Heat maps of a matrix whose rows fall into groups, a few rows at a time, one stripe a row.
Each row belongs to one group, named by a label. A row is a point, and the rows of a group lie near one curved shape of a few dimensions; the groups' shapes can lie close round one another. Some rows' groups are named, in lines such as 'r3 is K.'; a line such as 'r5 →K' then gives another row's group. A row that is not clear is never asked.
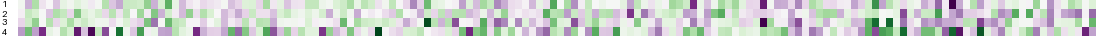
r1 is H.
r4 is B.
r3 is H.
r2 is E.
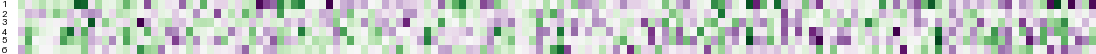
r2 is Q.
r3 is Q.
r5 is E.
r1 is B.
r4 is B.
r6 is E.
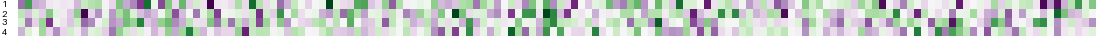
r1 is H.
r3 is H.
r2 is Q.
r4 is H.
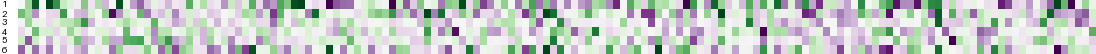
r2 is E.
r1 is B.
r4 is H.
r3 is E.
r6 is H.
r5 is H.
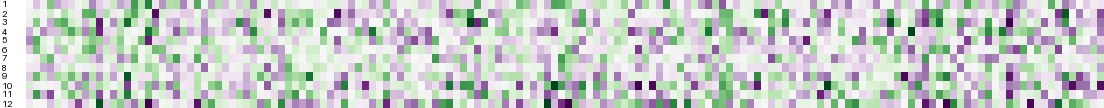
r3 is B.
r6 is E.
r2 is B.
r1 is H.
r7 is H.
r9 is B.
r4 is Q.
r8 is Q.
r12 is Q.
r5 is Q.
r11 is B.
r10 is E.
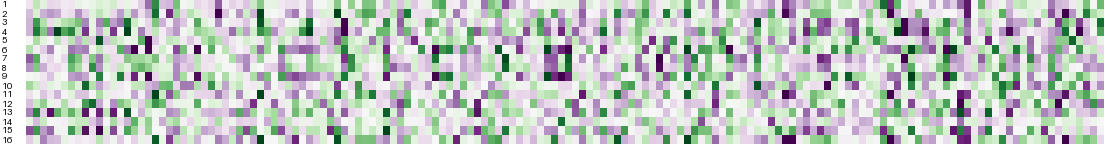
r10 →E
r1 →H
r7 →B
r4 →B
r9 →Q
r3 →B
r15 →B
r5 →Q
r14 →H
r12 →E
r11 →H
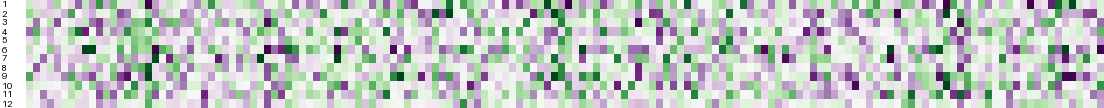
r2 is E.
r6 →B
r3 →H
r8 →H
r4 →B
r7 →H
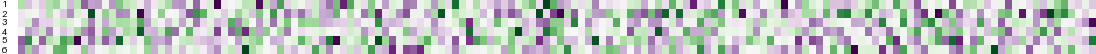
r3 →B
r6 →Q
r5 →B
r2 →Q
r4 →H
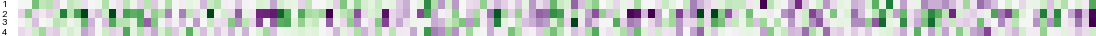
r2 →B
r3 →B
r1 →H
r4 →H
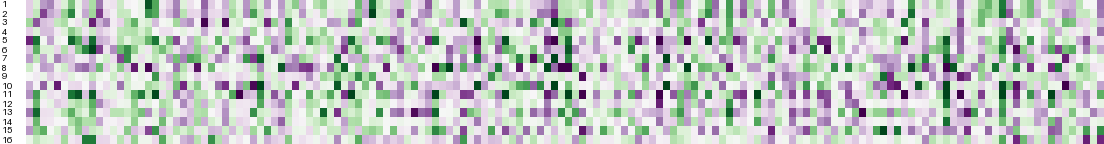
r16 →E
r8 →Q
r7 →H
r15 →H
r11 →B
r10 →H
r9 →H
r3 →Q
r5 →B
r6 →E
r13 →Q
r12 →E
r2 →Q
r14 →E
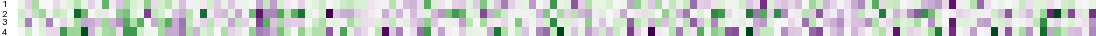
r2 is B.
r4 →B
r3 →H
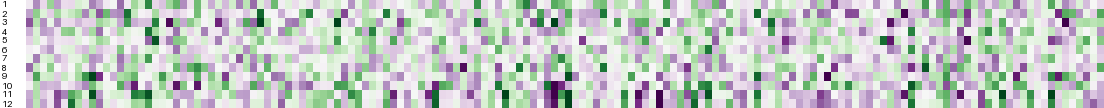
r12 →B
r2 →B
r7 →H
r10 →Q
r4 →Q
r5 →H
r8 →H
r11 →B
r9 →E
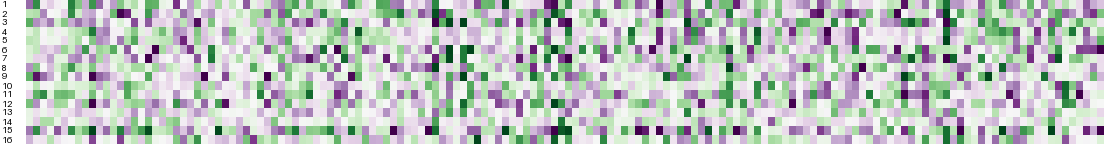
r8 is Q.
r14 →H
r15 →B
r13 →Q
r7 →Q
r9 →Q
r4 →E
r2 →E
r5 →E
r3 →Q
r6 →E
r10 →B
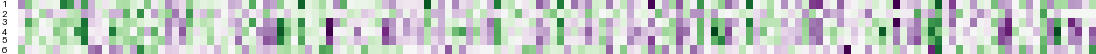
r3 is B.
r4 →B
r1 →B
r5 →B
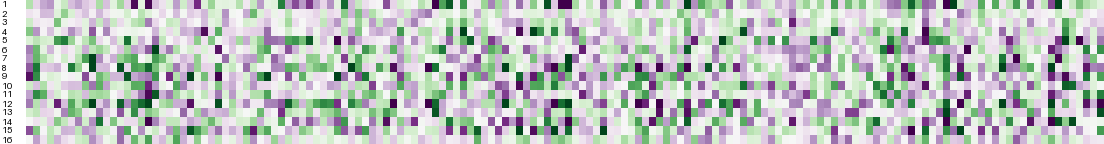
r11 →H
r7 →E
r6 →H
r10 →Q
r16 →H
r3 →Q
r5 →B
